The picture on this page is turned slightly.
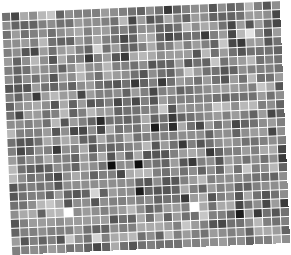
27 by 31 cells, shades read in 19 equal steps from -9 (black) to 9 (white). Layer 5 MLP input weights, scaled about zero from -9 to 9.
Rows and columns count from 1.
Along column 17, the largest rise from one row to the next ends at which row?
15
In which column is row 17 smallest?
23
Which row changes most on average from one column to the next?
14
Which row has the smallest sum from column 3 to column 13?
18
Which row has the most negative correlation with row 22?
26
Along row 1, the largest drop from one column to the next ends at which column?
7
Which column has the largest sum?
5
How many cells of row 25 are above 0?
11
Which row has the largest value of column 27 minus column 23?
4
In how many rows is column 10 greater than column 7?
9
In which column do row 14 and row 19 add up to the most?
1
